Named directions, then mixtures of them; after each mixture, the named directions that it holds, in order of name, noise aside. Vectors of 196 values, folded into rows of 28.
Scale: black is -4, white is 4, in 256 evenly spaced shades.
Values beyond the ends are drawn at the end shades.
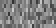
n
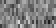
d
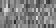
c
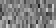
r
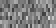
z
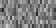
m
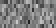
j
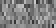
c, d, j.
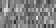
c.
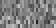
d, r.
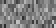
c, d, j.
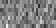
j, m, r.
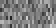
n, z.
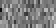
c, r, z.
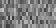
m.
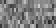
d, r.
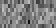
c, j.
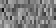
m, z.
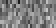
j, r, z.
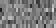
c, r.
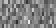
j.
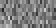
m.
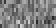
d.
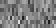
d, m, z.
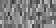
n.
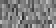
d, j, z.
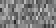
c, d, m.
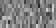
r.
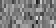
c, n, r.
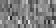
d, m, n.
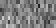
d, m, r.
